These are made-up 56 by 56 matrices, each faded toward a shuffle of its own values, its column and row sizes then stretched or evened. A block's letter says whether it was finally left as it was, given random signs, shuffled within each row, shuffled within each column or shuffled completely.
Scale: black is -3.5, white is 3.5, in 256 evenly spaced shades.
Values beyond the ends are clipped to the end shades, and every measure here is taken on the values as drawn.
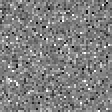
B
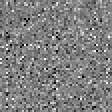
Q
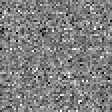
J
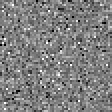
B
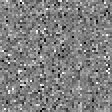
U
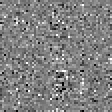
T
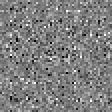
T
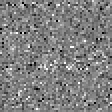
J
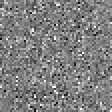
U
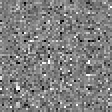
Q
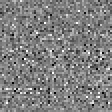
J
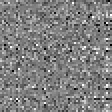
Q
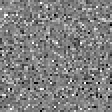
J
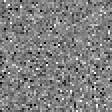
B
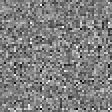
Q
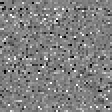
J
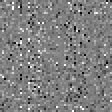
U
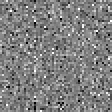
U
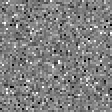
B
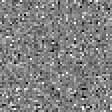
T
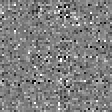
T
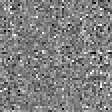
T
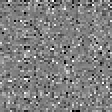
Q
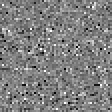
J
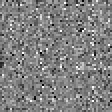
T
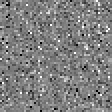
U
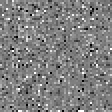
Q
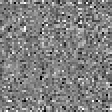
Q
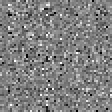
T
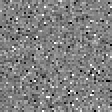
B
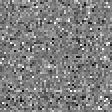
J
